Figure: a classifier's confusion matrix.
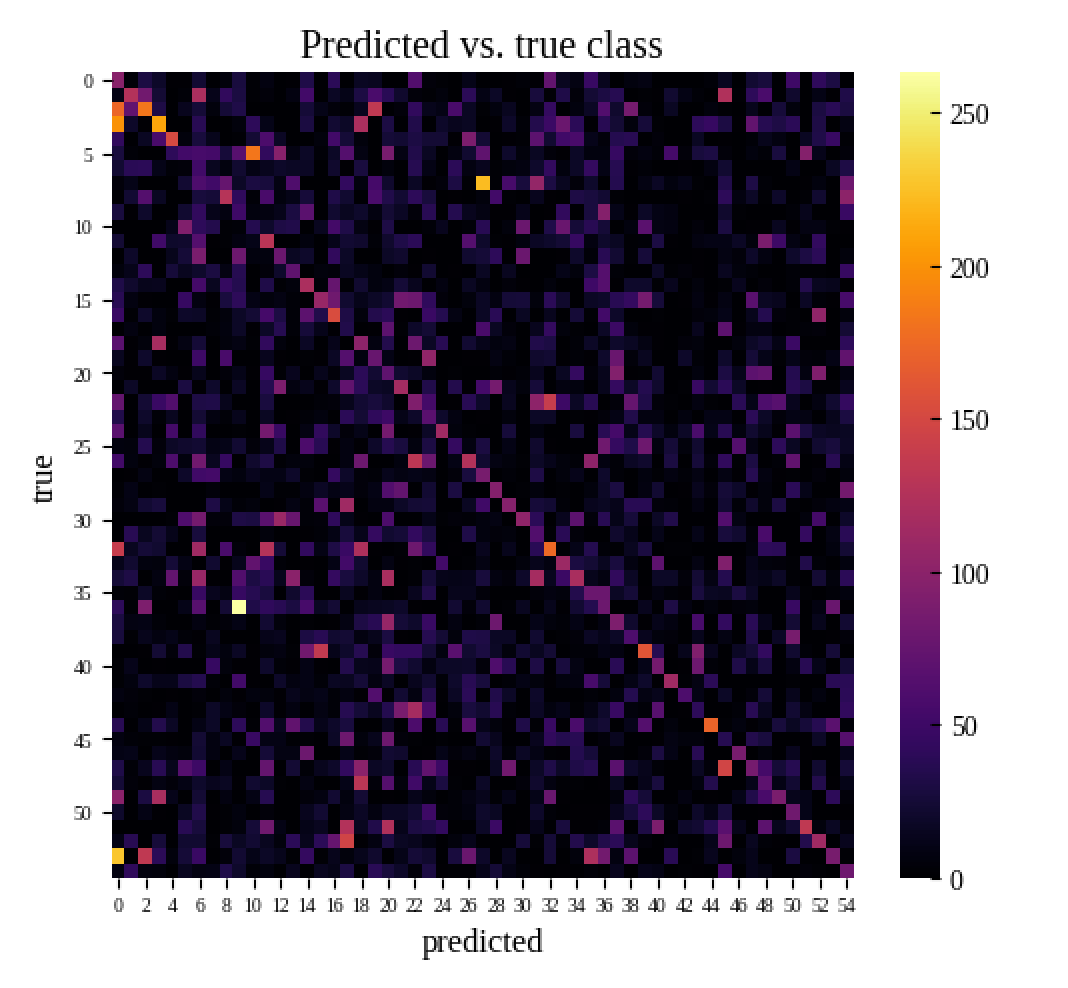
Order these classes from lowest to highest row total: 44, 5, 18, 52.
18, 52, 44, 5
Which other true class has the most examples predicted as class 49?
22
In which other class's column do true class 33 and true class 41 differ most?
45
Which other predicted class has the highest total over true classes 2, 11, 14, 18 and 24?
0
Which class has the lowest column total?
42
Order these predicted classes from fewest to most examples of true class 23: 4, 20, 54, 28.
28, 4, 54, 20
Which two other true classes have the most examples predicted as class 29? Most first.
47, 7
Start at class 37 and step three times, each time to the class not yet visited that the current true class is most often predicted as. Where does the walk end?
17
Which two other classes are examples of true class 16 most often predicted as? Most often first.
52, 14
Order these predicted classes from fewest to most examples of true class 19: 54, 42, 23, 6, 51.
51, 42, 6, 54, 23
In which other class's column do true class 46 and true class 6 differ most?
14
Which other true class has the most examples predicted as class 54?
8
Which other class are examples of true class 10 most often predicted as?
5
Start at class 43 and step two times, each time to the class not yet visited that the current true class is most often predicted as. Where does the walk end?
32
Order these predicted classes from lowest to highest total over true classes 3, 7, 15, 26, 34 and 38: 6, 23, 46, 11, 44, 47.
46, 44, 11, 23, 47, 6
